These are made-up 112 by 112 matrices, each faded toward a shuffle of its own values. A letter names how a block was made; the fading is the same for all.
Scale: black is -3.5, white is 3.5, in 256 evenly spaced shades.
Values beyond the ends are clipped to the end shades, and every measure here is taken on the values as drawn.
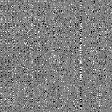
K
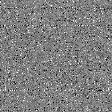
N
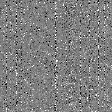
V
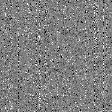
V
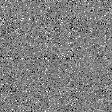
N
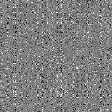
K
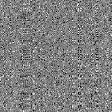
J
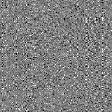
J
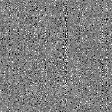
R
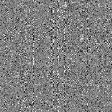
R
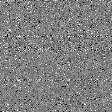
N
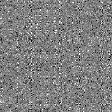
R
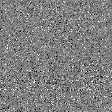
N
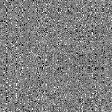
R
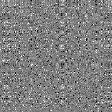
K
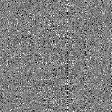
R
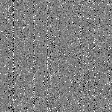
V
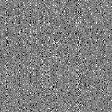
R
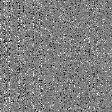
V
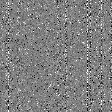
V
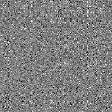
R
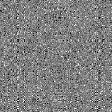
J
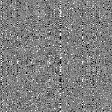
J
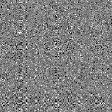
J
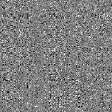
R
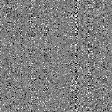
R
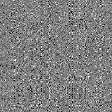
R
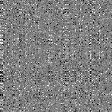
K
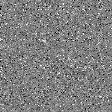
N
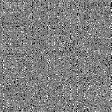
R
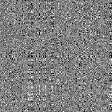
J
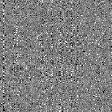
R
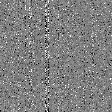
V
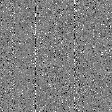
V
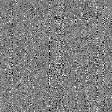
R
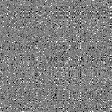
K
